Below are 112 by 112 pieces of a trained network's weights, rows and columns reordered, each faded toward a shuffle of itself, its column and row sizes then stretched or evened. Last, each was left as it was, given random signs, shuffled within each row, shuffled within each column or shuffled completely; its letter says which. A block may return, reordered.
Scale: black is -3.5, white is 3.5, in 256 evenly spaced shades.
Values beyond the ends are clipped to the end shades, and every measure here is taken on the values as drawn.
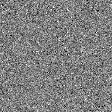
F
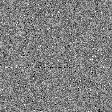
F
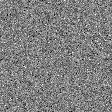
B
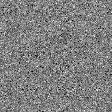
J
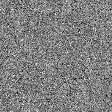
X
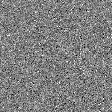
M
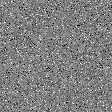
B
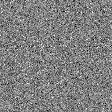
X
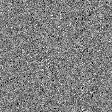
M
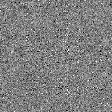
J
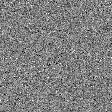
X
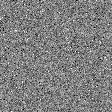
B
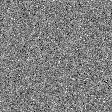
B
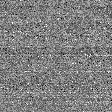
J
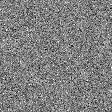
B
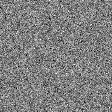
X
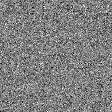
X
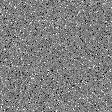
B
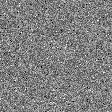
B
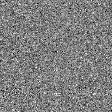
F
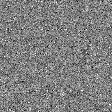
X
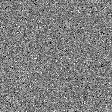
X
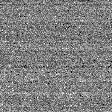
J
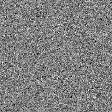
J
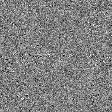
F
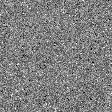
M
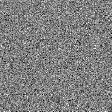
J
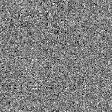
J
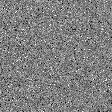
X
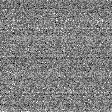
J
